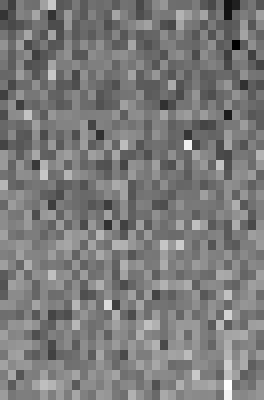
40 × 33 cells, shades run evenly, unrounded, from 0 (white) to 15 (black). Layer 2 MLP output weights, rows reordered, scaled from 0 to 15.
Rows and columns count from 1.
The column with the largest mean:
27
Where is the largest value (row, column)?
5, 30
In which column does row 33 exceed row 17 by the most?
6
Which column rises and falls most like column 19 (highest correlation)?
28
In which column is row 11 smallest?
16
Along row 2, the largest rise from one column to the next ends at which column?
29
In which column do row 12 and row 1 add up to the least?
7
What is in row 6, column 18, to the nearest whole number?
8
